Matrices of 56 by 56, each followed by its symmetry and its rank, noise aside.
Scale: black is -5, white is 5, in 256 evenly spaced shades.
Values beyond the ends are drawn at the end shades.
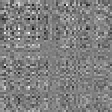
antisymmetric, rank four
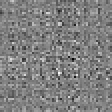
antisymmetric, rank six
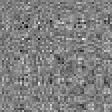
symmetric, rank six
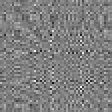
antisymmetric, rank four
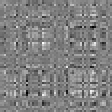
symmetric, rank three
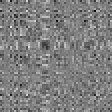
symmetric, rank four
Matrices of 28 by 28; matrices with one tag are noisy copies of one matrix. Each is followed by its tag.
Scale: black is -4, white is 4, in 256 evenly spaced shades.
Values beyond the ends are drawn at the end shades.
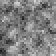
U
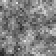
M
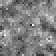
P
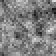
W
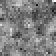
W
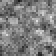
P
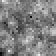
M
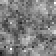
M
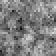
M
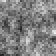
M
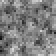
U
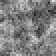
W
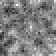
U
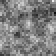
W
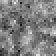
M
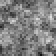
P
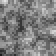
M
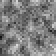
U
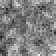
U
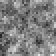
U
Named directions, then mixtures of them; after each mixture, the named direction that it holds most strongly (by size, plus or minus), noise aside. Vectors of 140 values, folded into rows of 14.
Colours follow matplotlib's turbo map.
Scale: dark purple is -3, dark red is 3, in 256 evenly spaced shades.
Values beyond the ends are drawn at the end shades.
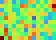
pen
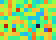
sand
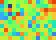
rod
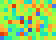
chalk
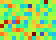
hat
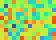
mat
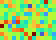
hat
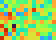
mat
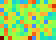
pen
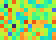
mat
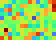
rod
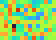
sand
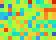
rod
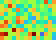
hat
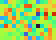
sand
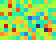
sand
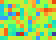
rod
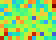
pen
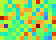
sand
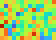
mat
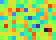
sand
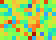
hat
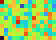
pen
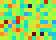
hat
